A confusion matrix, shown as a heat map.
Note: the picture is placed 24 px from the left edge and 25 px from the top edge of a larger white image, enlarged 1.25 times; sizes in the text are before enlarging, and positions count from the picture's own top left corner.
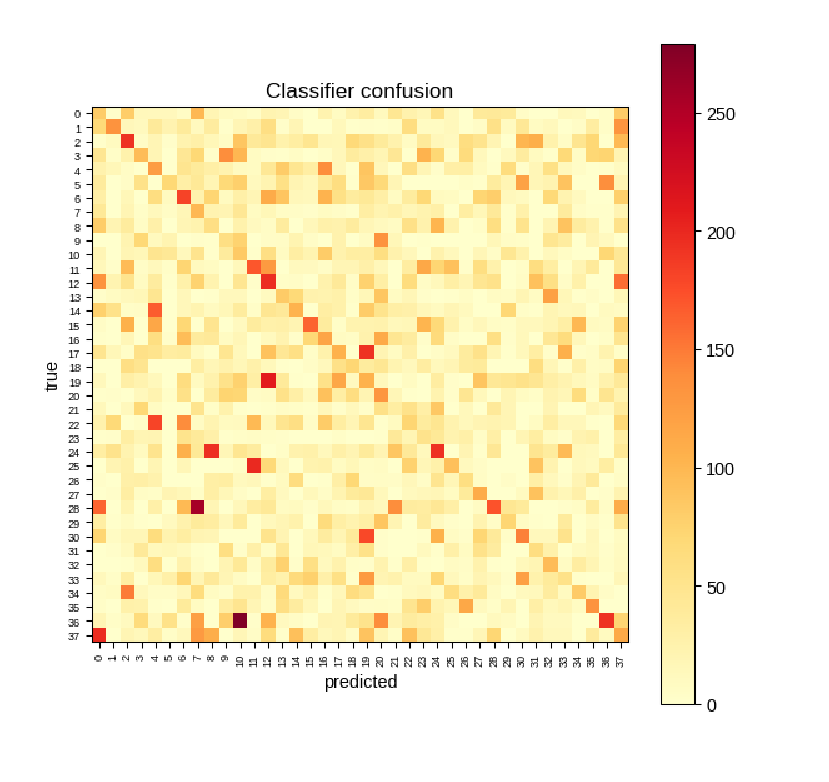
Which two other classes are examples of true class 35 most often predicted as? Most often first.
26, 23
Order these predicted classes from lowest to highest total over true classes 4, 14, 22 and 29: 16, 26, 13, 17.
26, 17, 13, 16
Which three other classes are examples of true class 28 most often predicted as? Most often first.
7, 0, 21
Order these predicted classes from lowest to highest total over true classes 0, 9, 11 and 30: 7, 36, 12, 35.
36, 35, 7, 12
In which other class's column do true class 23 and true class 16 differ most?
20
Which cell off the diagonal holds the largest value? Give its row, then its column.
36, 10
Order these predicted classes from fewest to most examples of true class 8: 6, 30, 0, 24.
6, 30, 0, 24
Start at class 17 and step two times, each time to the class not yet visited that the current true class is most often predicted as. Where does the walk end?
12
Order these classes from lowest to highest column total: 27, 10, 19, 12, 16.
27, 16, 10, 12, 19
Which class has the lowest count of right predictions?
21
